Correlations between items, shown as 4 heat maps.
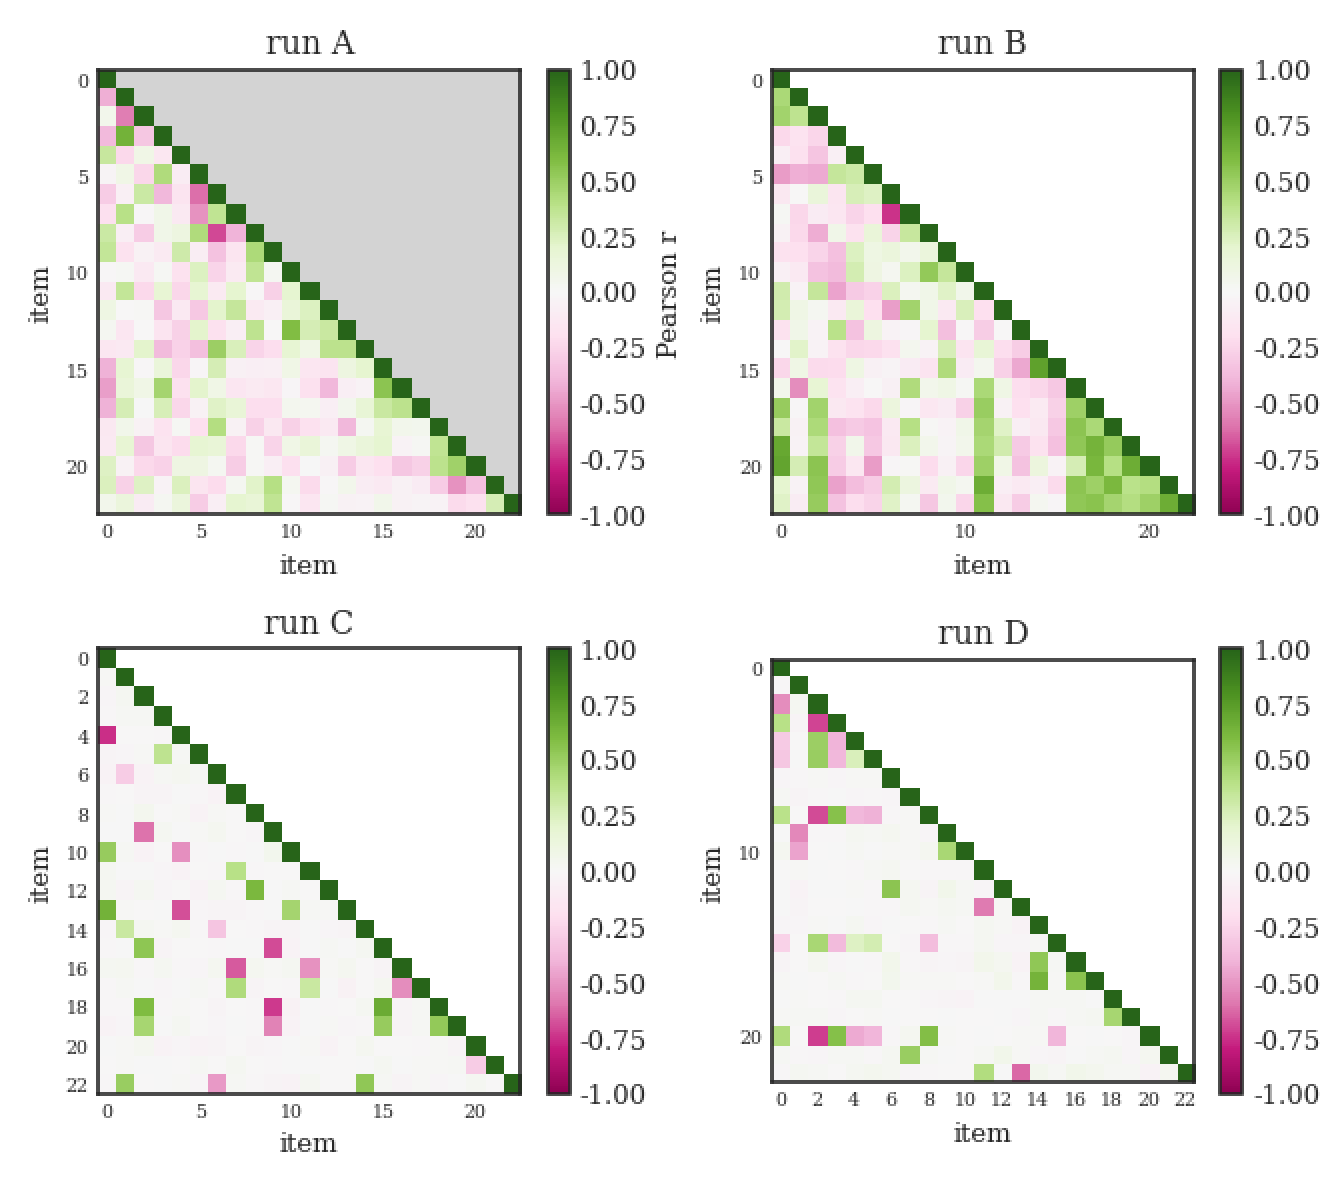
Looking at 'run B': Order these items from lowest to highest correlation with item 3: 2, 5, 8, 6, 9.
9, 2, 6, 8, 5
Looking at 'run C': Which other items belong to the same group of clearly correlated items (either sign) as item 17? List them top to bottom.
7, 11, 16
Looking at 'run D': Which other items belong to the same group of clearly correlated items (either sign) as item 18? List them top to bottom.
19
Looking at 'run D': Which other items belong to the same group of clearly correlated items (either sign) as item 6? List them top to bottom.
12
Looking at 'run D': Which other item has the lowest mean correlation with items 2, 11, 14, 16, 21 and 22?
13
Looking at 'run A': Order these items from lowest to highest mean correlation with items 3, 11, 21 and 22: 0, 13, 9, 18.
18, 0, 13, 9
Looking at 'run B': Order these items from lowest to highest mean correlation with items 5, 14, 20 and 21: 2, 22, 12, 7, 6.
12, 7, 6, 2, 22
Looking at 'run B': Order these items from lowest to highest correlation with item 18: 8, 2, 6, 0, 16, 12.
6, 8, 12, 0, 2, 16
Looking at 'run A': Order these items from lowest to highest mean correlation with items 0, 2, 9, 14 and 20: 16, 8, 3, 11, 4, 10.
3, 16, 11, 10, 8, 4
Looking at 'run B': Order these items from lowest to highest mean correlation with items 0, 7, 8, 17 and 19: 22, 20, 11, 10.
10, 22, 11, 20
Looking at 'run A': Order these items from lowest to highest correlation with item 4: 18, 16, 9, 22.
16, 18, 22, 9
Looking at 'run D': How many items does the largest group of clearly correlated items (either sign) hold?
8
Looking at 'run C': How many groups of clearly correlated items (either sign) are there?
7
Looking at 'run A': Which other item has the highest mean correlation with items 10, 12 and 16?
13
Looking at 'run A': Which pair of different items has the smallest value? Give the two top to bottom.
6, 8
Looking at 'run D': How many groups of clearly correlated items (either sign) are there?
7
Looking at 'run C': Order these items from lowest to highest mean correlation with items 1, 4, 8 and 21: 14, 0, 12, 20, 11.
0, 20, 11, 14, 12
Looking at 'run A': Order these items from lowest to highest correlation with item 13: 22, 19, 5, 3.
3, 22, 19, 5
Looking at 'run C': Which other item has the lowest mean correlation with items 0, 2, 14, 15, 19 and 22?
9
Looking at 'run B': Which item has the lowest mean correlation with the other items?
3
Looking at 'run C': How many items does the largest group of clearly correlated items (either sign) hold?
5
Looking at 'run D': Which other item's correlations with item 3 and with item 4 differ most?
2
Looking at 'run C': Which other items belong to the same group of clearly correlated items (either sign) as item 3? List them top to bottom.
5
